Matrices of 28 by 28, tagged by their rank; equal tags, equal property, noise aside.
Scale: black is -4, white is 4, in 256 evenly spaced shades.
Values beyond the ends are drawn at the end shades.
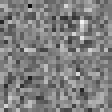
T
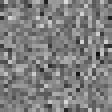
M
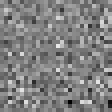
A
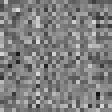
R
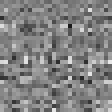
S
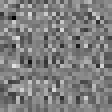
S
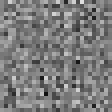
R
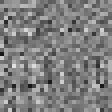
A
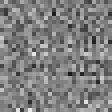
T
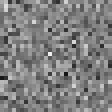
M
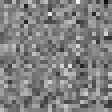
T
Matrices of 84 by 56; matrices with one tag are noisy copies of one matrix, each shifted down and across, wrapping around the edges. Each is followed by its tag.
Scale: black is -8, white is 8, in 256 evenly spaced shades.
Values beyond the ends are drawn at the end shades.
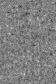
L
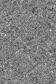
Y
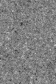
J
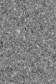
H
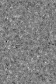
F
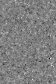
F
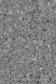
L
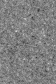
J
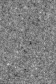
J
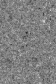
H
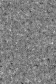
L
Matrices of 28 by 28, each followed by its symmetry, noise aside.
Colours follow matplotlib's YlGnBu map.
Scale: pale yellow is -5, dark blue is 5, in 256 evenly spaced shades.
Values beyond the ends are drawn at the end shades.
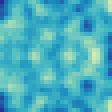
mirrored top to bottom.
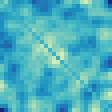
symmetric.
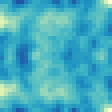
mirrored top to bottom.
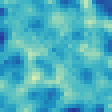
symmetric across the other diagonal.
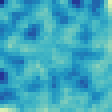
symmetric.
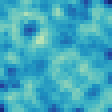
symmetric.
